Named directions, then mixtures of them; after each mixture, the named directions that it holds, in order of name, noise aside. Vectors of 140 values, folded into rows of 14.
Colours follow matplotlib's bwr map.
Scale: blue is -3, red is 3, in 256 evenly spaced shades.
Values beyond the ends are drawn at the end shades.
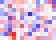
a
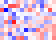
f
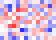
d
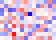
a, d.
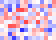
d.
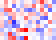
d, f.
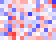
a.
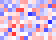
a, d.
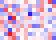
a, f.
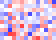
a.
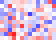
a.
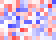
d.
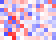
a, f.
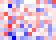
a, d.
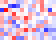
f.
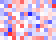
a.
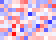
a, d.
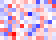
a.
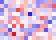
a, d.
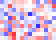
a.
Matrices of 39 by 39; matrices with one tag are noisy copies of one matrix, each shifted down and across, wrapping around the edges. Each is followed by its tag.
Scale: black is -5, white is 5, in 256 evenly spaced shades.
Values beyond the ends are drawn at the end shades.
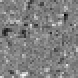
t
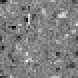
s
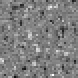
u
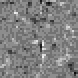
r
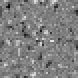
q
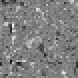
r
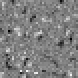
q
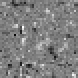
r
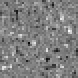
u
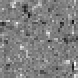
r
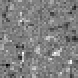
s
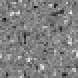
u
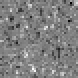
u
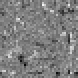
r
